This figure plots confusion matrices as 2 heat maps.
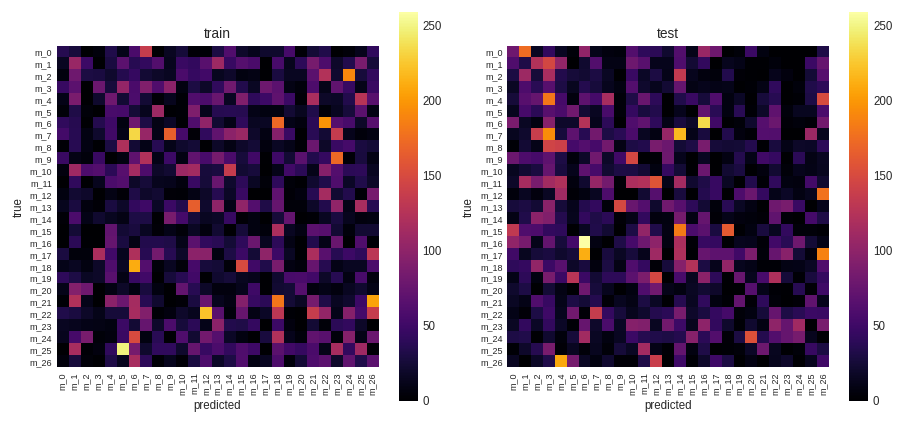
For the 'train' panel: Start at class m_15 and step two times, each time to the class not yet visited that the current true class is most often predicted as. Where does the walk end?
m_6
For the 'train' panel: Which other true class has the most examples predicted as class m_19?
m_14
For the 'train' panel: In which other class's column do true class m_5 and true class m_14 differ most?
m_8
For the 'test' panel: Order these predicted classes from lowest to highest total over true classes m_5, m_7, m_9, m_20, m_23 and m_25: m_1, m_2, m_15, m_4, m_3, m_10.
m_15, m_4, m_1, m_2, m_10, m_3
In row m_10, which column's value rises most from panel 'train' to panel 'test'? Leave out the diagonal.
m_16
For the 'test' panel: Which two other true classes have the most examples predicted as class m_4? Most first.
m_26, m_8
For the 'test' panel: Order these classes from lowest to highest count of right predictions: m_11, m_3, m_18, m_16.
m_16, m_3, m_18, m_11
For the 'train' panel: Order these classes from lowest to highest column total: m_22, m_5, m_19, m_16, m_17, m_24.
m_17, m_19, m_16, m_24, m_5, m_22
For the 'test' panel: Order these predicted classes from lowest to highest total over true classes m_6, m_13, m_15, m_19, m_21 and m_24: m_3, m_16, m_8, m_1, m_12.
m_8, m_1, m_12, m_3, m_16
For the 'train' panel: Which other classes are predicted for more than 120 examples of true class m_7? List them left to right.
m_6, m_9, m_23
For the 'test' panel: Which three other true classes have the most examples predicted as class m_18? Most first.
m_15, m_17, m_22
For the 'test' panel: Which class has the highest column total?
m_3
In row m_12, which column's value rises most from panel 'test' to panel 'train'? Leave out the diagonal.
m_22
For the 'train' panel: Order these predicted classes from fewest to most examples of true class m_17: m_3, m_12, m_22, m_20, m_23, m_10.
m_20, m_10, m_23, m_22, m_12, m_3
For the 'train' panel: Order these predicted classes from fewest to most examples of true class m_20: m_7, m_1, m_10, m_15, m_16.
m_15, m_7, m_16, m_10, m_1
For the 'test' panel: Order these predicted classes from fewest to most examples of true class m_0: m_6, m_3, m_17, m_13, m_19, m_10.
m_19, m_13, m_3, m_10, m_17, m_6
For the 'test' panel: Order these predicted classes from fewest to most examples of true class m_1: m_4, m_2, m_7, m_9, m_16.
m_9, m_16, m_7, m_4, m_2
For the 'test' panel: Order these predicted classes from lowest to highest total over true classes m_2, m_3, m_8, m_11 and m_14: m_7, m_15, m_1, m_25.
m_15, m_25, m_7, m_1
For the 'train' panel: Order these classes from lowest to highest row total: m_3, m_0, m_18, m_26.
m_0, m_26, m_18, m_3
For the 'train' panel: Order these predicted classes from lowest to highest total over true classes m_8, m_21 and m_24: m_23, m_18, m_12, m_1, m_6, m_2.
m_23, m_2, m_12, m_1, m_6, m_18
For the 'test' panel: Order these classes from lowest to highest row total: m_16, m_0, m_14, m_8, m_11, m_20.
m_20, m_14, m_0, m_8, m_16, m_11
